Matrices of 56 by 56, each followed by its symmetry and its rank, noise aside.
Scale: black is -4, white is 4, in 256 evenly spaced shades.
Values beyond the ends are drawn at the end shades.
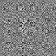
no symmetry, rank six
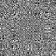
symmetric, rank eight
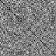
symmetric, rank eight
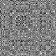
symmetric, rank seven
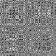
symmetric, rank seven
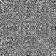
symmetric, rank seven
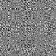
antisymmetric, rank eight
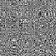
antisymmetric, rank eight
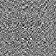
no symmetry, rank six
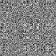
symmetric, rank eight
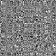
no symmetry, rank seven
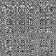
no symmetry, rank six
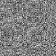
no symmetry, rank six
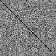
symmetric, rank eight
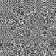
no symmetry, rank seven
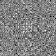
symmetric, rank seven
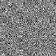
antisymmetric, rank eight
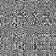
antisymmetric, rank six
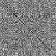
symmetric, rank six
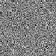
symmetric, rank eight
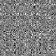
no symmetry, rank seven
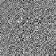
symmetric, rank eight
